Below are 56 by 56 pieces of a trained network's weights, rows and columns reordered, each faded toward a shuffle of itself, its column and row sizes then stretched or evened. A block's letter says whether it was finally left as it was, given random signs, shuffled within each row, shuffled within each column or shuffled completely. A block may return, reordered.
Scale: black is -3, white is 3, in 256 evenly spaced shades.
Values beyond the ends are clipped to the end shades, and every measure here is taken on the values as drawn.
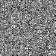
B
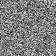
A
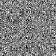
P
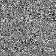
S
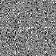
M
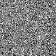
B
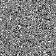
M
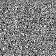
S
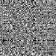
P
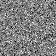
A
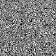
M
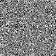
M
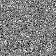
S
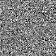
M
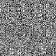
P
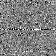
S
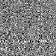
P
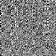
P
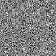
P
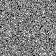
A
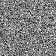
A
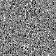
B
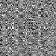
P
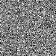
B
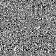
S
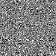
M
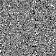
B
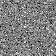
A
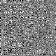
P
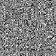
P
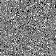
B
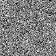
B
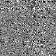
M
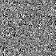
M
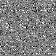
S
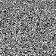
S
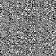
P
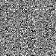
M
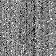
B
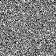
S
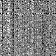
P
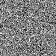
A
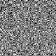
P
